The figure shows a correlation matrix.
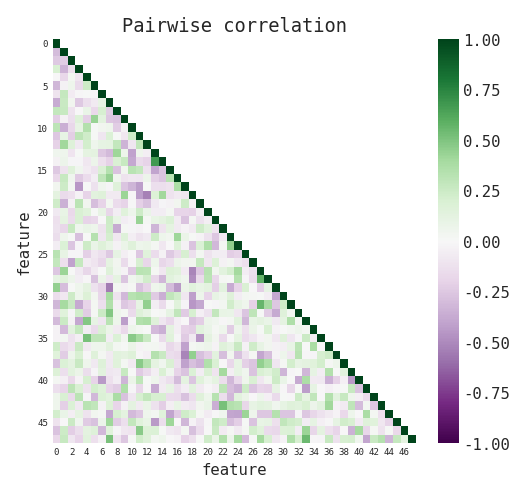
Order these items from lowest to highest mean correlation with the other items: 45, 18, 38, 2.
18, 2, 45, 38
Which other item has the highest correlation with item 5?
9
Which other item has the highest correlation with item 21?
11
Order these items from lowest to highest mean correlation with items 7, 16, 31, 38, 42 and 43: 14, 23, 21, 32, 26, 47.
14, 26, 21, 23, 32, 47
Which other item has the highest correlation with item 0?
29
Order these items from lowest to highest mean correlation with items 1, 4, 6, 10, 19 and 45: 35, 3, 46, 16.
46, 3, 16, 35
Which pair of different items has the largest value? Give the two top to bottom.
13, 14
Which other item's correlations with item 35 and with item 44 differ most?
10
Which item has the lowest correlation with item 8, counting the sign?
22
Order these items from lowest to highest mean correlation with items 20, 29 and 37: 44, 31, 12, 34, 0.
31, 12, 34, 44, 0
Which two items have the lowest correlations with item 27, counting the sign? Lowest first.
18, 37
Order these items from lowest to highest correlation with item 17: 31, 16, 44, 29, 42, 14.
42, 14, 31, 29, 44, 16
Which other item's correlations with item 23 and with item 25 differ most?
44
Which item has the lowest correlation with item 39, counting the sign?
40
